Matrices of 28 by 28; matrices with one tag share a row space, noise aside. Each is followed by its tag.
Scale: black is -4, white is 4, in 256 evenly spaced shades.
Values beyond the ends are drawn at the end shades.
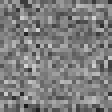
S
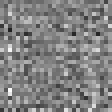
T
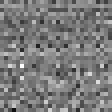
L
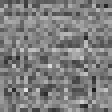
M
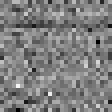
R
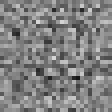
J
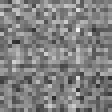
J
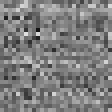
S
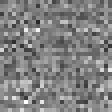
S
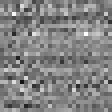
S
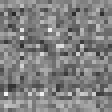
L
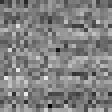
M
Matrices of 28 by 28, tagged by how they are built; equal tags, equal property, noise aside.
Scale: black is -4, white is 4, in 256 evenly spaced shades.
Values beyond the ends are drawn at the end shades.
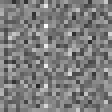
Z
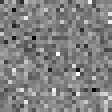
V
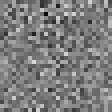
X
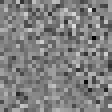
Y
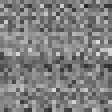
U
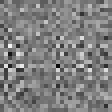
X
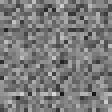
U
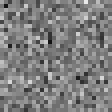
X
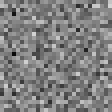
Z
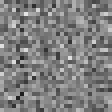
Z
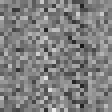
Z
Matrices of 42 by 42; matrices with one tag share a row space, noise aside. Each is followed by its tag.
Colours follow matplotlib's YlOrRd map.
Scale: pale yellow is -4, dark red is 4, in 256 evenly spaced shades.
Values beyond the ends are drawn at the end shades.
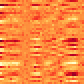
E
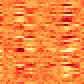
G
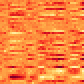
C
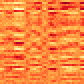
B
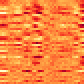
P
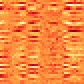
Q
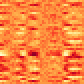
Q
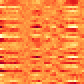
E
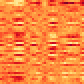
B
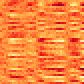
C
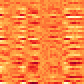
Q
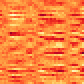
C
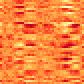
G
